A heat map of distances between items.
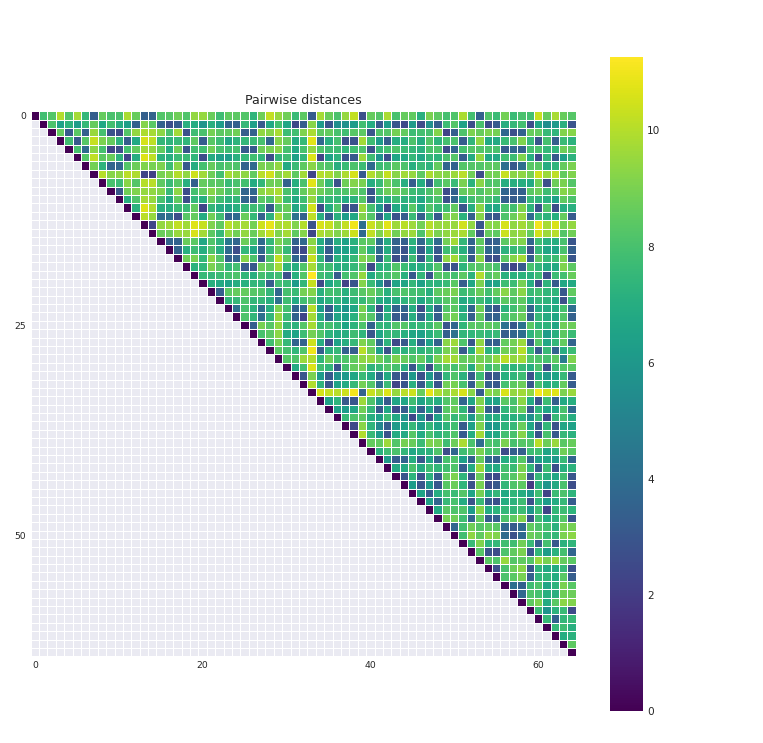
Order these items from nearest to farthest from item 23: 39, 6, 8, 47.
47, 8, 6, 39
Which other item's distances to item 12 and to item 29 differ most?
17
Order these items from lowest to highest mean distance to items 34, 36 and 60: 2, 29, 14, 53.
29, 2, 53, 14
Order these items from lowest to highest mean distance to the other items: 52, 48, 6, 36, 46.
46, 52, 48, 36, 6
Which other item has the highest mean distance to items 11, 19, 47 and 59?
33
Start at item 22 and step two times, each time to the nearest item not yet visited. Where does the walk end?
21
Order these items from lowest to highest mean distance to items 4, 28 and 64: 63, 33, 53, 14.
63, 53, 14, 33
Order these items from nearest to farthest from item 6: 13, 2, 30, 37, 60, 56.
2, 56, 30, 37, 60, 13
